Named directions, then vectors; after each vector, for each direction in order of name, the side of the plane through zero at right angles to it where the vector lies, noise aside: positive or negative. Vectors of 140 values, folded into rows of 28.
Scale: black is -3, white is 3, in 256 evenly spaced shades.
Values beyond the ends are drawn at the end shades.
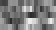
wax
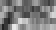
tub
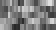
negative, positive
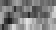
positive, positive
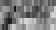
positive, positive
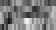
positive, positive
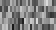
negative, positive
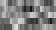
positive, negative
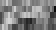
negative, negative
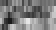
positive, positive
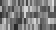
negative, positive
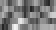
positive, negative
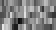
negative, positive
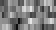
negative, positive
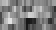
negative, negative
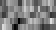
negative, positive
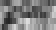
positive, positive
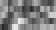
positive, negative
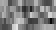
positive, negative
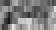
positive, positive
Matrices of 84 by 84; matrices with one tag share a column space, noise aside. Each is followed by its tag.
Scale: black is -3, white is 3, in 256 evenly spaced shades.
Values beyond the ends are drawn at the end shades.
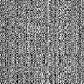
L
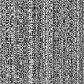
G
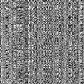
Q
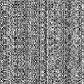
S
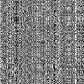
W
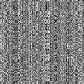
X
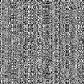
Q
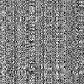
W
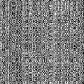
X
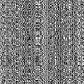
S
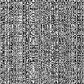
Q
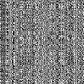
S
